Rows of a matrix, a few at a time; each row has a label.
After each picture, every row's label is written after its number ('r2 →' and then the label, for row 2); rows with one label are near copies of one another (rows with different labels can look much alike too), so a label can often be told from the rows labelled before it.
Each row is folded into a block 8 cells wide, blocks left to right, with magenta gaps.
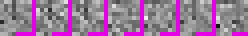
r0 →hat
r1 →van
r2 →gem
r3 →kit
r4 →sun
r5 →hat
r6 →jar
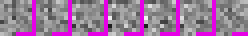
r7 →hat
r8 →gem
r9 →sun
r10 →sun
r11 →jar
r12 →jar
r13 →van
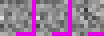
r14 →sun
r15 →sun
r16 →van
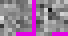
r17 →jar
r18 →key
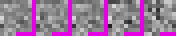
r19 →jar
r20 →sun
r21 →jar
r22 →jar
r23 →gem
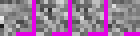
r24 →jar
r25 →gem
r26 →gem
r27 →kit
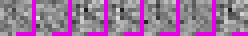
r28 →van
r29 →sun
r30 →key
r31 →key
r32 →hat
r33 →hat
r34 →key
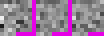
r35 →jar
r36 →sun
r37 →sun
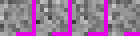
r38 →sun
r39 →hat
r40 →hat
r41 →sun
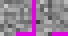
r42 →kit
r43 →hat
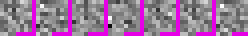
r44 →gem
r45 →kit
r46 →hat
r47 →jar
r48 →van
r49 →gem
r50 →kit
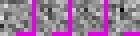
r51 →sun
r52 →gem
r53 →van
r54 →key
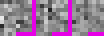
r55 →jar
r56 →key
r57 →hat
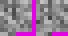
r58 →gem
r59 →hat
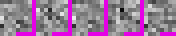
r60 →jar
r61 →van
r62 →jar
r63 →key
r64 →kit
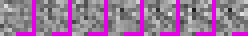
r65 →kit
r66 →gem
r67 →hat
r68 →key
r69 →van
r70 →key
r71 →van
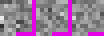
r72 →jar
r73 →van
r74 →sun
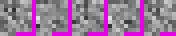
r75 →gem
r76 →jar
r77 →hat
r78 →jar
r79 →gem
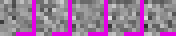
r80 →hat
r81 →gem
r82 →sun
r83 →sun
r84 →sun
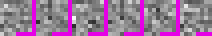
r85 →kit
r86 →hat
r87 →jar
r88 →hat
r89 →van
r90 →kit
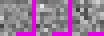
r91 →sun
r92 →kit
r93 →gem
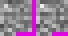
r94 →kit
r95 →kit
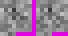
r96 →van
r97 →van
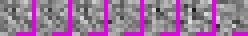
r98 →gem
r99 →van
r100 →gem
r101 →hat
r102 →key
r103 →key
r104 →jar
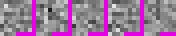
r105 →kit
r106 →key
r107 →jar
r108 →kit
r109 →hat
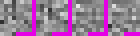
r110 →hat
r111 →key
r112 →kit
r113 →kit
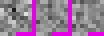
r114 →van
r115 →hat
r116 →sun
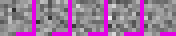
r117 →key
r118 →hat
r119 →kit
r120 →sun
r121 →sun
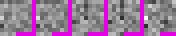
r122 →sun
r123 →sun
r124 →hat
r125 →hat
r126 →jar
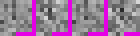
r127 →hat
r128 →gem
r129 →hat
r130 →van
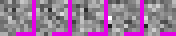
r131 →gem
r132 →van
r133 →key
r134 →jar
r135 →jar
